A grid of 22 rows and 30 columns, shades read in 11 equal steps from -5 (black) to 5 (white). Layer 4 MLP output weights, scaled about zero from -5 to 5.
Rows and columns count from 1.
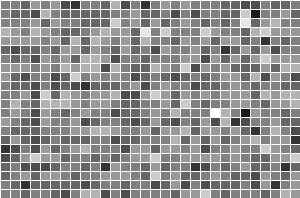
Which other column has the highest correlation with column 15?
11
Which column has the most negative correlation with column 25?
23
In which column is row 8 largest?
19
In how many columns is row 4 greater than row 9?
18
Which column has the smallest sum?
4
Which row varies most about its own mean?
13
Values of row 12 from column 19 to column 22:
3 0 -1 0
